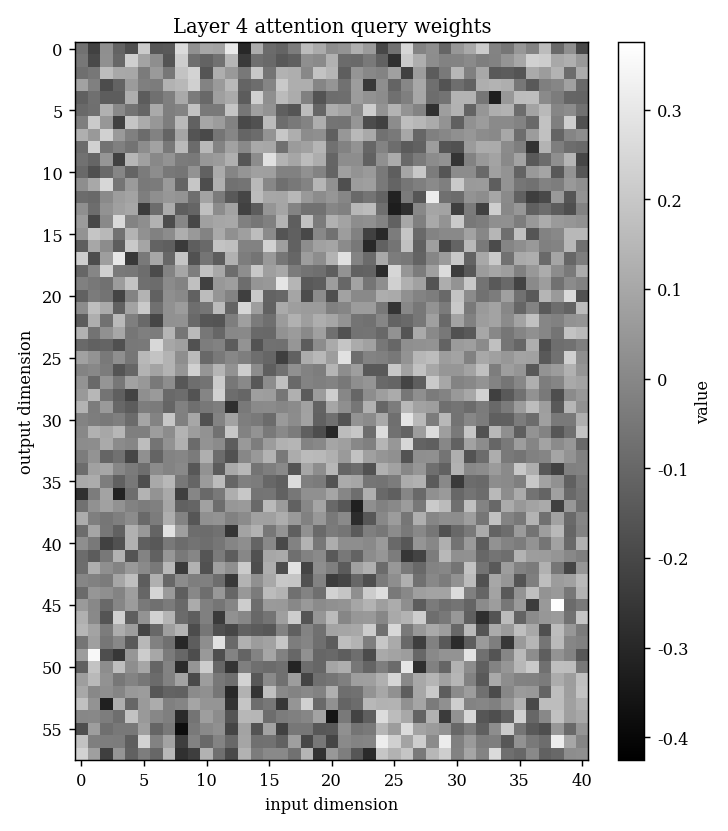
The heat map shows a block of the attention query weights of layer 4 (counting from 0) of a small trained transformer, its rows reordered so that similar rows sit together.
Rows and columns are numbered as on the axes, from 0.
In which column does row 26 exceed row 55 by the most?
8
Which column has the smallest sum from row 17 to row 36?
4
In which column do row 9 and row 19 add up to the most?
16
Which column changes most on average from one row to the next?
33
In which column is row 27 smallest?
26
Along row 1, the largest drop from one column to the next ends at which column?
13
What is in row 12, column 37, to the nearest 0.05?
-0.2
